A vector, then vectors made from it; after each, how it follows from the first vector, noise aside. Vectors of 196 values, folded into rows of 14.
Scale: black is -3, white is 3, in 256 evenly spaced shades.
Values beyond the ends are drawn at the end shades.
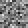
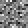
copied.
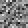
copied.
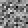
wrapped around.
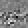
wrapped around, partly zeroed.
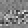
wrapped around, partly zeroed.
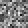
negated.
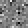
partly zeroed.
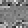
reversed, partly zeroed.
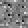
reversed, partly zeroed.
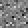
wrapped around, partly zeroed.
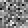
wrapped around.
